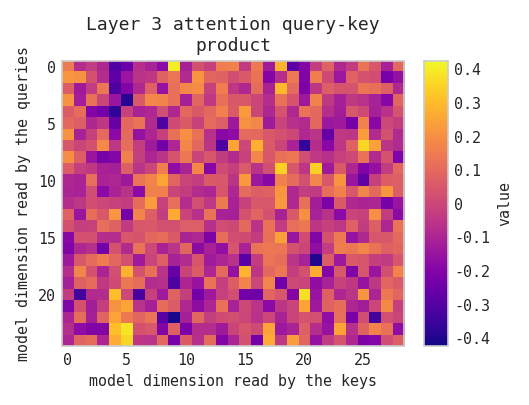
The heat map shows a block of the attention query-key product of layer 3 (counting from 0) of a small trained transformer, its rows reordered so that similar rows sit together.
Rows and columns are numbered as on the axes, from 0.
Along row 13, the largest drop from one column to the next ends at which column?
5
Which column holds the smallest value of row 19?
9
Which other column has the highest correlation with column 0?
11
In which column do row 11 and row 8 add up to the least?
3
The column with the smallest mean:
22
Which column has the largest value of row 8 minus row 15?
0
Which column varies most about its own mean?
4
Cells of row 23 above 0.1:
6
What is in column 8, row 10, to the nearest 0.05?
0.25
